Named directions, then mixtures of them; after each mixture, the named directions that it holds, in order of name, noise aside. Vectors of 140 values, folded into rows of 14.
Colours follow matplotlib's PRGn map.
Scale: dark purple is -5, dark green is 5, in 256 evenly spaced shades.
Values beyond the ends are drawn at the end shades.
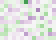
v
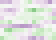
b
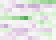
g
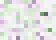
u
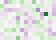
u, v.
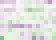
b.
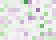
v.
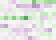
g.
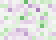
g, v.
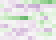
g.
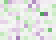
u.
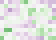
b, v.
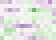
b.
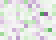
u.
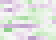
b, g.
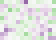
b, v.
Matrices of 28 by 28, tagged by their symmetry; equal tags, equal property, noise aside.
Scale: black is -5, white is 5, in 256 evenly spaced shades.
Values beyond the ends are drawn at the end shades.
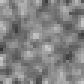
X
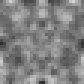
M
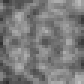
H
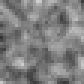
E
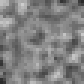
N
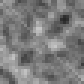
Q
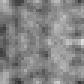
H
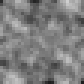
X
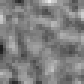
E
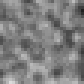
E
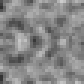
H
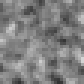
E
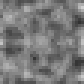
H
